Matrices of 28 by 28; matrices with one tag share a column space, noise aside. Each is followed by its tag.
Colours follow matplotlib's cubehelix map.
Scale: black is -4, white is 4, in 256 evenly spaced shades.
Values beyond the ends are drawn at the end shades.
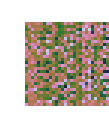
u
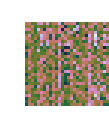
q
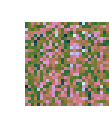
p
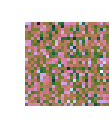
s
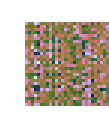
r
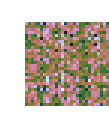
p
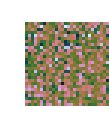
q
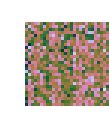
q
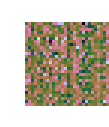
s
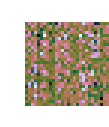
p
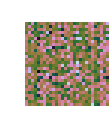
u
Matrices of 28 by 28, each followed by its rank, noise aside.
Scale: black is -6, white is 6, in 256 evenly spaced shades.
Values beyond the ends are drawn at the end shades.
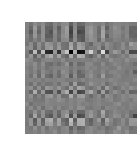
one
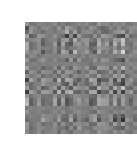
two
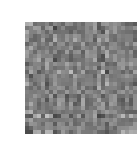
four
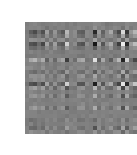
one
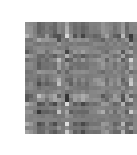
two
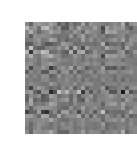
three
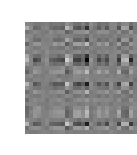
one
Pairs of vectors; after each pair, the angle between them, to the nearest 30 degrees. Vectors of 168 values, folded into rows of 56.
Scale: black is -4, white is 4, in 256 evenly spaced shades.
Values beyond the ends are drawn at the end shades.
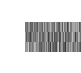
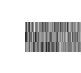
90 degrees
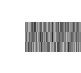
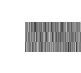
60 degrees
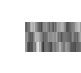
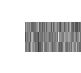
120 degrees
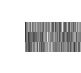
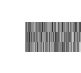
90 degrees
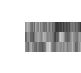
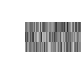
60 degrees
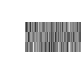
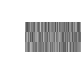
90 degrees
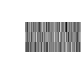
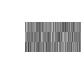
90 degrees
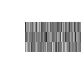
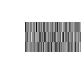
60 degrees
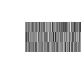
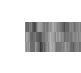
90 degrees
